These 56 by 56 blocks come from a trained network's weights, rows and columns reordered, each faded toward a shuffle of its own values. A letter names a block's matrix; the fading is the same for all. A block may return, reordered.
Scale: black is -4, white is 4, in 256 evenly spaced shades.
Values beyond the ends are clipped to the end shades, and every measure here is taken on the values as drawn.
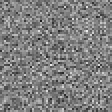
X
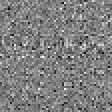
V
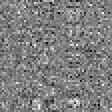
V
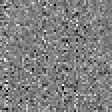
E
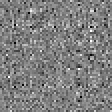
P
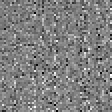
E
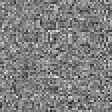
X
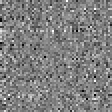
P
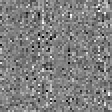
E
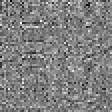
P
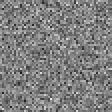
X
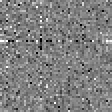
E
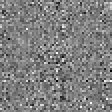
V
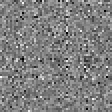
P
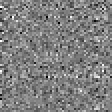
P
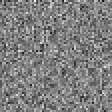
X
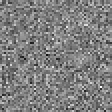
X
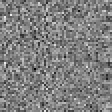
X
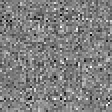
V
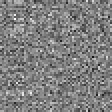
X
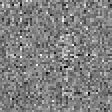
P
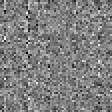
X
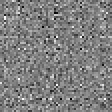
V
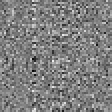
X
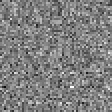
X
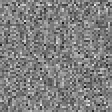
X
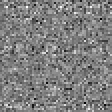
P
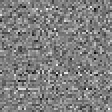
P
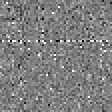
E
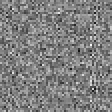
X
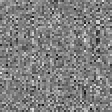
X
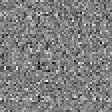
P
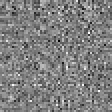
P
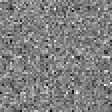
V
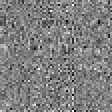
V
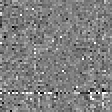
E
